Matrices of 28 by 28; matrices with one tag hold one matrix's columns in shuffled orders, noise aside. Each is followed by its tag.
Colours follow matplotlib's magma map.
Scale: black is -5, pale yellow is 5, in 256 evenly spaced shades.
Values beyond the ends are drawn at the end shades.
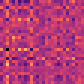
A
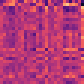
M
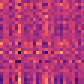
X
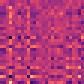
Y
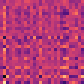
Y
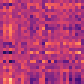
X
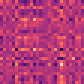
A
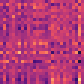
X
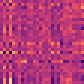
X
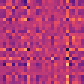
A
